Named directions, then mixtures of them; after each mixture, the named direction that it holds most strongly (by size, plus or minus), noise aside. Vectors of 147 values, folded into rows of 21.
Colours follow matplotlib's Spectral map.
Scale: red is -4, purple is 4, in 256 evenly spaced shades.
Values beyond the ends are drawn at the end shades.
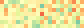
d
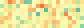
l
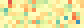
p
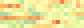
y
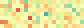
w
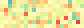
p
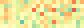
d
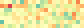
l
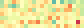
d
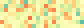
w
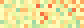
d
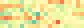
y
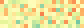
d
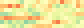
y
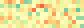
l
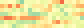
y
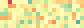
p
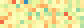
l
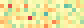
w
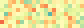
l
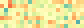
p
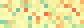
w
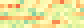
y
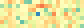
l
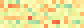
y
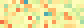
w
